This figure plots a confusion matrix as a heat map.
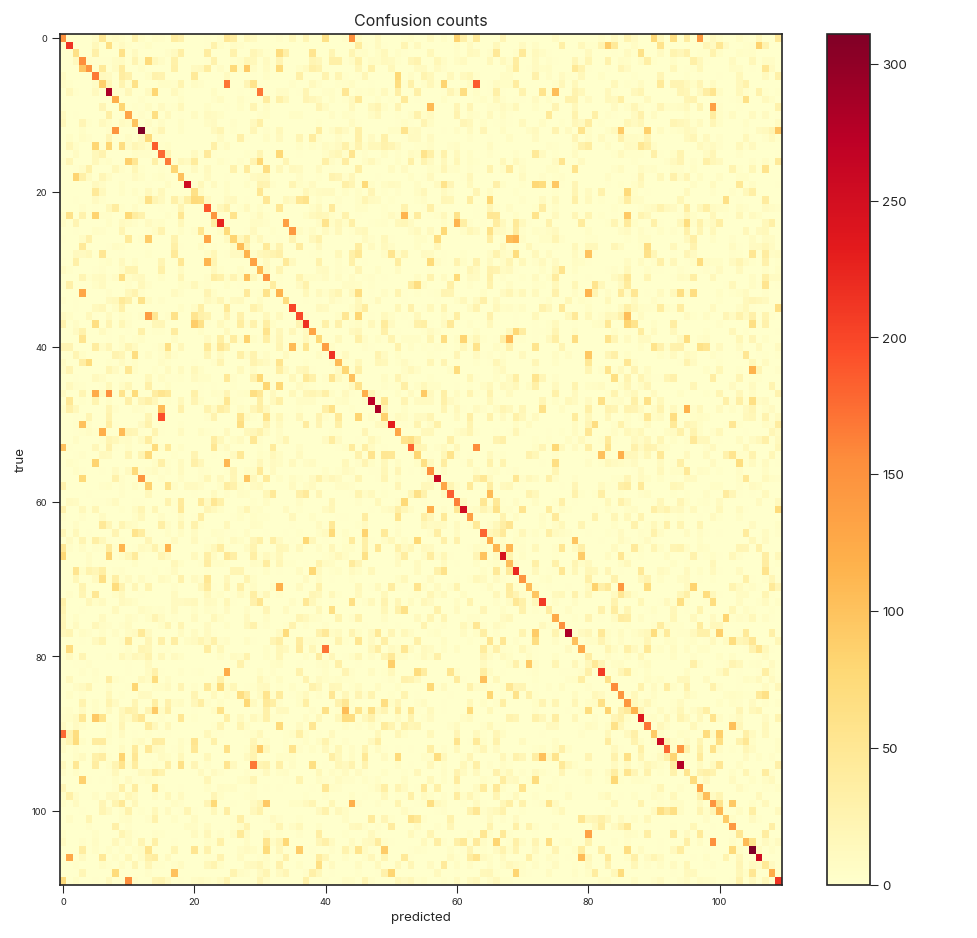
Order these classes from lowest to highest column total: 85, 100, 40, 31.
100, 40, 85, 31
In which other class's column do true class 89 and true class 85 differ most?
102
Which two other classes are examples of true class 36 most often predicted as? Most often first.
13, 86
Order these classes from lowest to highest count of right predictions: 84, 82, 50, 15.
84, 15, 82, 50
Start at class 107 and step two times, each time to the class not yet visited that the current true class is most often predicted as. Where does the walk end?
68
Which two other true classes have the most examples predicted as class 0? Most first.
90, 53
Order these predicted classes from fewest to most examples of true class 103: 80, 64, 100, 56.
100, 56, 64, 80
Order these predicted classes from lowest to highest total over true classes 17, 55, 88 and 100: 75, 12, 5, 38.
38, 12, 75, 5
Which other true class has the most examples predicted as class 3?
33
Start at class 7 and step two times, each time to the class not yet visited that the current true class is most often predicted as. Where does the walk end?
76
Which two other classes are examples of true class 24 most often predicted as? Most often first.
34, 60
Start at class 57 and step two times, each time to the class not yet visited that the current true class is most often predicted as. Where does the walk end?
8
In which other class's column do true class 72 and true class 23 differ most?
52
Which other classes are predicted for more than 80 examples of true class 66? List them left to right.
9, 16, 68
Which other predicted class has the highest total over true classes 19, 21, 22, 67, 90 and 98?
0
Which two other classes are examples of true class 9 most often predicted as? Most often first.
99, 56
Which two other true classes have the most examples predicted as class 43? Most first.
87, 88
